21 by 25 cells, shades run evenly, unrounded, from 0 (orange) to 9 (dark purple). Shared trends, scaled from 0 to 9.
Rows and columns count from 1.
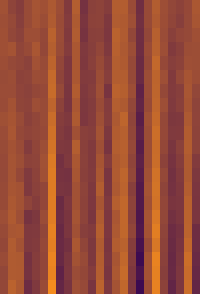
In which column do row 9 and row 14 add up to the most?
18
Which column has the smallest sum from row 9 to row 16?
7
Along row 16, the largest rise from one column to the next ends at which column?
8
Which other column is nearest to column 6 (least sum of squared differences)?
1
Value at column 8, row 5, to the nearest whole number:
5
